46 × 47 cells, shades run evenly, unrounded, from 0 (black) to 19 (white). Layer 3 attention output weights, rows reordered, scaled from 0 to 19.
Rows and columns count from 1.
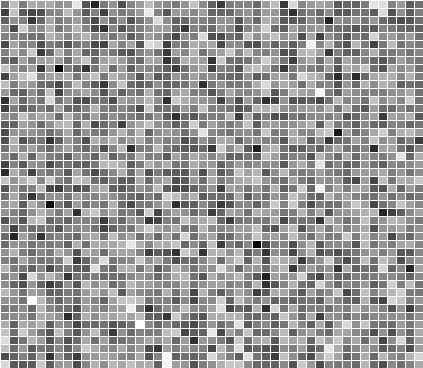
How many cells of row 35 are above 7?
41
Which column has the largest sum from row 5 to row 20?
30
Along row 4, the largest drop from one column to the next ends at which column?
31
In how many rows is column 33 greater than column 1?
26
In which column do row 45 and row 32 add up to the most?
24
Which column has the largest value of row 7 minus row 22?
4
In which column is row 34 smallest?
46
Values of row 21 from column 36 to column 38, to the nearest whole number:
17 8 10
